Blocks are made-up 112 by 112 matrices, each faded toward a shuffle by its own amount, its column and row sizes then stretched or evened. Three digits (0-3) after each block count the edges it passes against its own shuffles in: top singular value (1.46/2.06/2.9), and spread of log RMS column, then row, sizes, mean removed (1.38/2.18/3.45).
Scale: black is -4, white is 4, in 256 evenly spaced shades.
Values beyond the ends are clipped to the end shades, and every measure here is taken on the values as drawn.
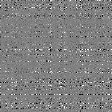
1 2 3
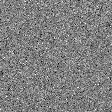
0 0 0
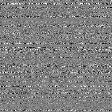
1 0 3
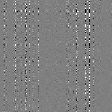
3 3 1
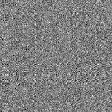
2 1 1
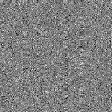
2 1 0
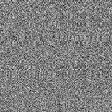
2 0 1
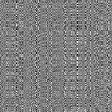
3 3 0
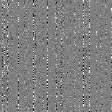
2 3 0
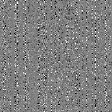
2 3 0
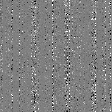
1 3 0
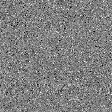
1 0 1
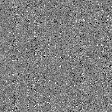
0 2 1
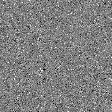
0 1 1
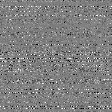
0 0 3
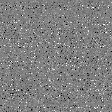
0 0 2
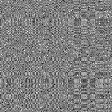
3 1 1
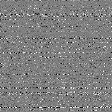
2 0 3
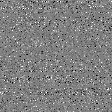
0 0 2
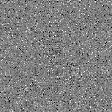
2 1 0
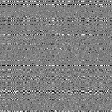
3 1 3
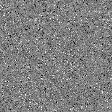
0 1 0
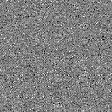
2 0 1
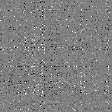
1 2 2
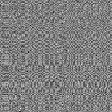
3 0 2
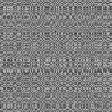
3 1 3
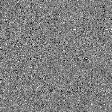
0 1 2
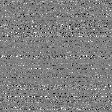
0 0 3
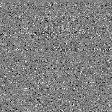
1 0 2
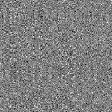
2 1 0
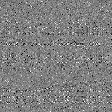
2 0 2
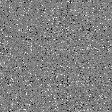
1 1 1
